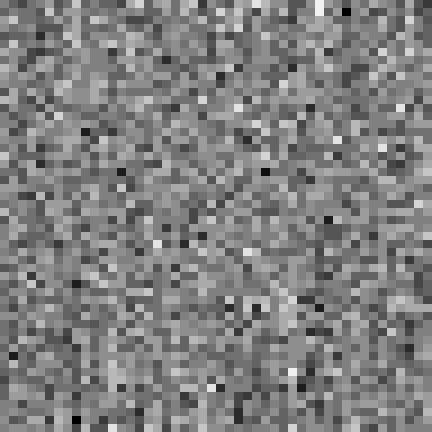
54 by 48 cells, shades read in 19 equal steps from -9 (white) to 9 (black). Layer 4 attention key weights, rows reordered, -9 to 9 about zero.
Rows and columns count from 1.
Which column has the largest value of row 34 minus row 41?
20
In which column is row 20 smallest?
30
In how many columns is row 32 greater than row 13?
26
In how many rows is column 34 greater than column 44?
22
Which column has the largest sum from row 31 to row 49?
36
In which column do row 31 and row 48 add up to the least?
13
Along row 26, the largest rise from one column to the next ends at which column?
25
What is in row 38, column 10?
-2
